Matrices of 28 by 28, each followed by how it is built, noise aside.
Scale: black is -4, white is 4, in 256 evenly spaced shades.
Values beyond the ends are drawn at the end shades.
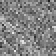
Toeplitz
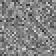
Toeplitz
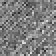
Hankel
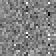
uneven columns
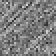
Hankel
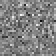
uneven rows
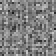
blocks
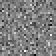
uneven columns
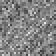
Hankel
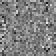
uneven columns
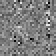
uneven columns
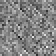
Toeplitz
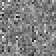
uneven columns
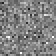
uneven rows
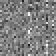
uneven columns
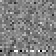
uneven rows
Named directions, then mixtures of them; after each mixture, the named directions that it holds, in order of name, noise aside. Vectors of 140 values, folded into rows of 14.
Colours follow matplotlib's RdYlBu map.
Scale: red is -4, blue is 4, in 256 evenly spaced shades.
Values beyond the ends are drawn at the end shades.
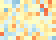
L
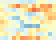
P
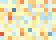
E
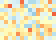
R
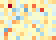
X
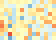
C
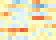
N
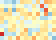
E, L.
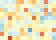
C, E, X.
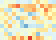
C, P.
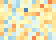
C, L, X.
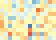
C, R.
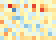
E, P, X.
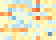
N, P.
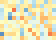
E.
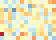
C, E, L.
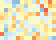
L.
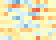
N, P.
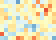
L, P.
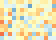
C, E.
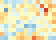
L, P.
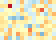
C, R, X.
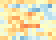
P.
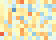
C, E, P.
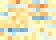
N.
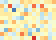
E, L, X.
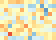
C, L, P.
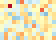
R, X.
